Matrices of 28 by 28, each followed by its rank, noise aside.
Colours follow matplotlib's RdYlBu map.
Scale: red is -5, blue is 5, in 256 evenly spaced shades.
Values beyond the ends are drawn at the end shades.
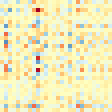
three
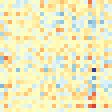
four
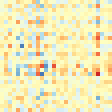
three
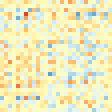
four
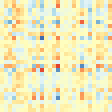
two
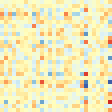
three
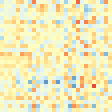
four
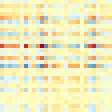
one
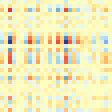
one
